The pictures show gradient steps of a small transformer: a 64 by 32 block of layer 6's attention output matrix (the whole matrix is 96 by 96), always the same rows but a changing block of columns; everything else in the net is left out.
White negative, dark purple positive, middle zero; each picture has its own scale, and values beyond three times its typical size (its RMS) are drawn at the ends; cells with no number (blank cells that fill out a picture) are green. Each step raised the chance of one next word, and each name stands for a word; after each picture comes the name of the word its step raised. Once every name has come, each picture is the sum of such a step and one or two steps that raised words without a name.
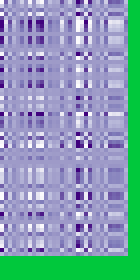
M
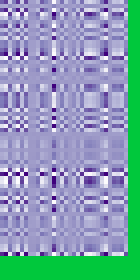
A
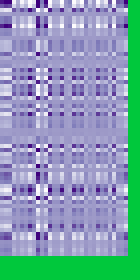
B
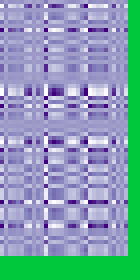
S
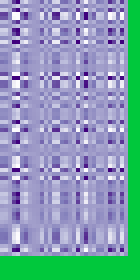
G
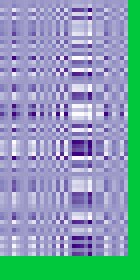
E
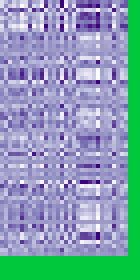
B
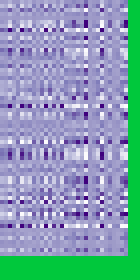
S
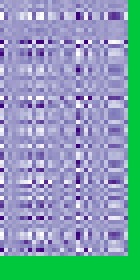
G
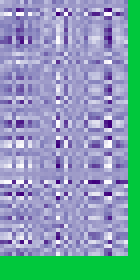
M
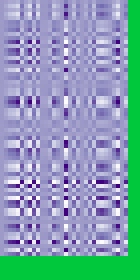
S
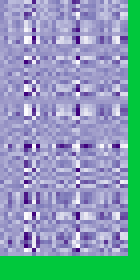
E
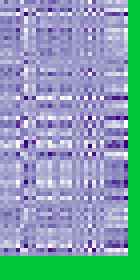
M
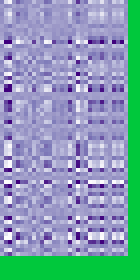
E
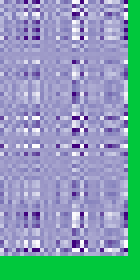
G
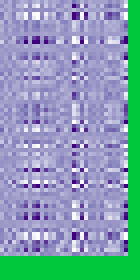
G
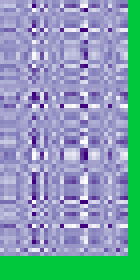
S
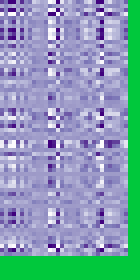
M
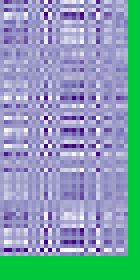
G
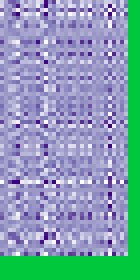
A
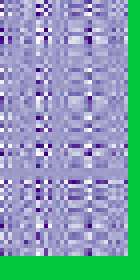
S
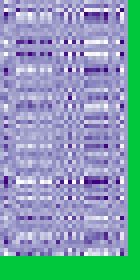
A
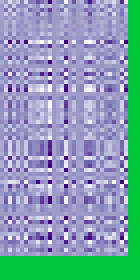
E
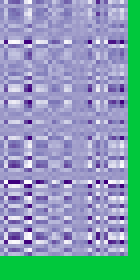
E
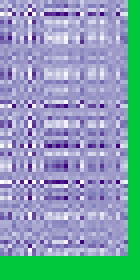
M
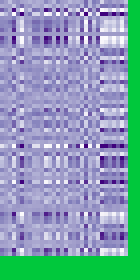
M
